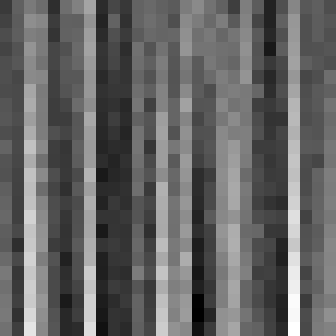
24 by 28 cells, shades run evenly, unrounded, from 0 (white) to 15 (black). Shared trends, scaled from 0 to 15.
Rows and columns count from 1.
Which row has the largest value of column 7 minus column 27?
24
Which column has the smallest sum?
25
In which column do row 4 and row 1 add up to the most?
23
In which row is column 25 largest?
1
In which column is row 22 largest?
17
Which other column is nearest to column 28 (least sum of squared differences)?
15
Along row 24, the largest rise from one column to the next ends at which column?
9
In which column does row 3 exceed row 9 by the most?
14
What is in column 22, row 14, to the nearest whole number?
11
